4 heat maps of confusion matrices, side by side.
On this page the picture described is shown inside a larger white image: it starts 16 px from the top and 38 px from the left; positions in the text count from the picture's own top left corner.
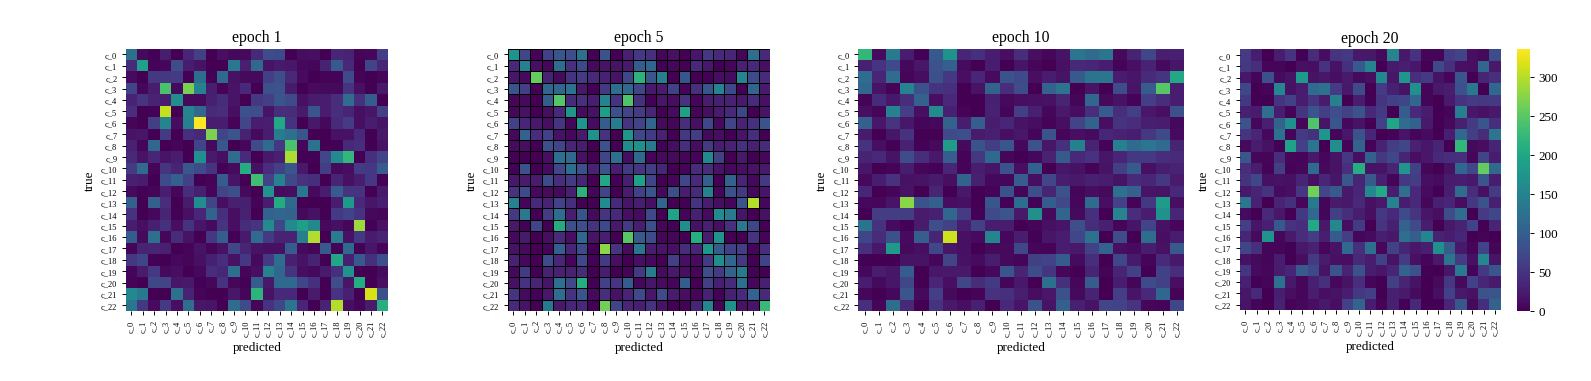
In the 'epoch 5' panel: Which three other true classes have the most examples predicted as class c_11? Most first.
c_2, c_8, c_17
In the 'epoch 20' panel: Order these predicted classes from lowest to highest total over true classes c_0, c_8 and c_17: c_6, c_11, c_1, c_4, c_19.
c_1, c_11, c_6, c_4, c_19
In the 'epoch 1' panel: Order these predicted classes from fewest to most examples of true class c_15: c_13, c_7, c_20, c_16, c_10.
c_7, c_10, c_13, c_16, c_20
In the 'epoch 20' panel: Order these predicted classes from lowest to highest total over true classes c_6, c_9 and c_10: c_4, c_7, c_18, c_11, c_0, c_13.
c_7, c_18, c_11, c_4, c_0, c_13
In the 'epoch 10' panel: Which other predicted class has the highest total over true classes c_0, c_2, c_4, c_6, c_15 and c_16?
c_20
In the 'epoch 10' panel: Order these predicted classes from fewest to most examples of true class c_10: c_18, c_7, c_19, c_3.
c_7, c_3, c_18, c_19
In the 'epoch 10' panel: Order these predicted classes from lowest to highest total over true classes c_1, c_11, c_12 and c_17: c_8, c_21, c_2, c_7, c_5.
c_8, c_21, c_7, c_5, c_2
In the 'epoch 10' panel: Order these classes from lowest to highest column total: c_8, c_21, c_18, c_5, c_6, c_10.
c_8, c_10, c_5, c_18, c_21, c_6
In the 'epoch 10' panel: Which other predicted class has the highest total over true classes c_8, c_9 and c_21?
c_6
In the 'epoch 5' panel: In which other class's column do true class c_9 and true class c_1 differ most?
c_17
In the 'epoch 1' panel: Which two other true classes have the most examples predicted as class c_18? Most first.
c_22, c_9
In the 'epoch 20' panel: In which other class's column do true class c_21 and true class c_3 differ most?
c_15
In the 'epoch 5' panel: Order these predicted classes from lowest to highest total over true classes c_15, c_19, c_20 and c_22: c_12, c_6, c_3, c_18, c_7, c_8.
c_7, c_18, c_3, c_12, c_6, c_8
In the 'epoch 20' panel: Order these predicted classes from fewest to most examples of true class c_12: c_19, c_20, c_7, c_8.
c_20, c_7, c_8, c_19
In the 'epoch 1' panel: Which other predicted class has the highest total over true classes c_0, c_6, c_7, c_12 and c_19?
c_13
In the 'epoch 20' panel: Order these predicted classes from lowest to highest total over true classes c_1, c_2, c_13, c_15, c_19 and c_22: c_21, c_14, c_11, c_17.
c_17, c_11, c_21, c_14
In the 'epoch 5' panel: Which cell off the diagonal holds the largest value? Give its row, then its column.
c_13, c_21
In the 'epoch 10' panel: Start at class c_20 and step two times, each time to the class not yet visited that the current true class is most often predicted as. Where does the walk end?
c_3
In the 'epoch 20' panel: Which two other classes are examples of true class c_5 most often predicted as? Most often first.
c_19, c_2
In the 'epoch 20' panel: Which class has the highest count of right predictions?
c_6
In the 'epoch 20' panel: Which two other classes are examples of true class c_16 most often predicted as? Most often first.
c_2, c_14
